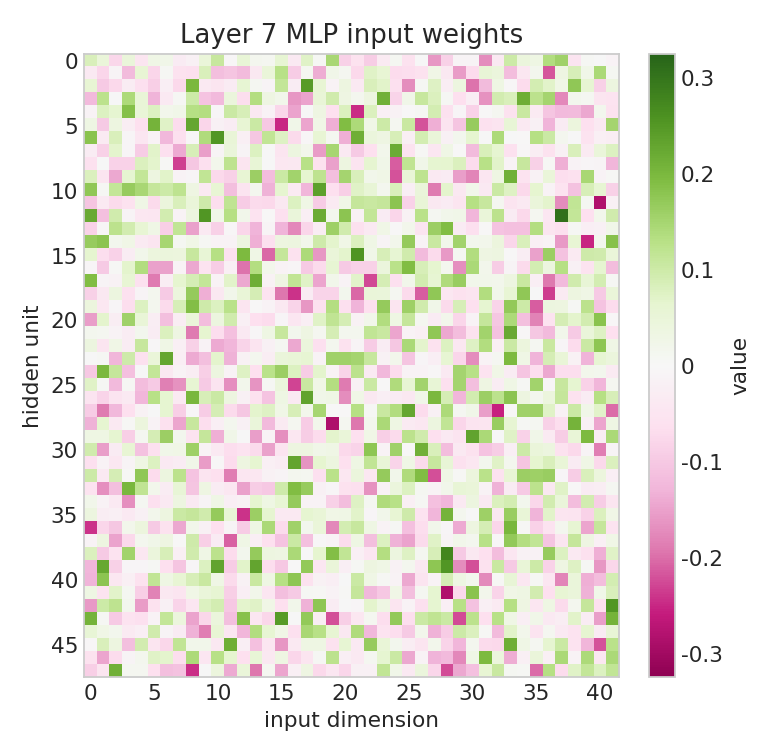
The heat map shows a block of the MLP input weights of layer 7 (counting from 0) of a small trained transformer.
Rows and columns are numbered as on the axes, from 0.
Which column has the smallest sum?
29
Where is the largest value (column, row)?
37, 12
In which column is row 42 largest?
41
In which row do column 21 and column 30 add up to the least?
4
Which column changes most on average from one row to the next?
0
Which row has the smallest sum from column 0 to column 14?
25
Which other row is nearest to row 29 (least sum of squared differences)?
22
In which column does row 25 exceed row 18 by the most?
26
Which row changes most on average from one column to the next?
43
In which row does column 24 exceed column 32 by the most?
27
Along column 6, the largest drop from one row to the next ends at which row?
24
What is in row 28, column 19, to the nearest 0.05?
-0.3
